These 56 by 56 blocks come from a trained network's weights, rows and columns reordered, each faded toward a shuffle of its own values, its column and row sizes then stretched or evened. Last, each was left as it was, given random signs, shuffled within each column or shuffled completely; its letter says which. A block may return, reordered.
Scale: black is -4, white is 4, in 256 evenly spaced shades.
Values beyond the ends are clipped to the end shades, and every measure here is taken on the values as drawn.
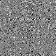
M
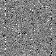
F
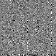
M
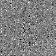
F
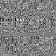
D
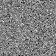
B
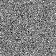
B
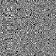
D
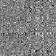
D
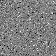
B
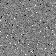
B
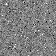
B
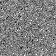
B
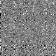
M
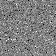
B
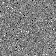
B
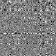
D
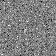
B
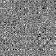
D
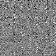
M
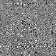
M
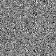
M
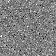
B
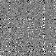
M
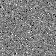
B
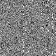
F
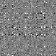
D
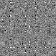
D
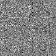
M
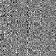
D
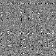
M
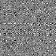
D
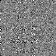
M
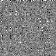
M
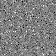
B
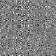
D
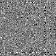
M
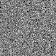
F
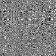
D
